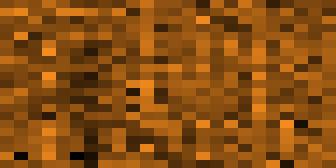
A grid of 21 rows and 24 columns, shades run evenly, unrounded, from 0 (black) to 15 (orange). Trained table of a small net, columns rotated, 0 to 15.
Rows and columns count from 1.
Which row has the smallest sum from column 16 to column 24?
4
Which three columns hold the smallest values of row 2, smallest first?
10, 24, 22
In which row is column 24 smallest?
2
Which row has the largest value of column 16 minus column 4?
15
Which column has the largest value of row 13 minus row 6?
8
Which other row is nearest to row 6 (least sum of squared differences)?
7
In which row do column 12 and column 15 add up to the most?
16
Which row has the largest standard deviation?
20
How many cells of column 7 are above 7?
6
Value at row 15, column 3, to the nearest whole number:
5
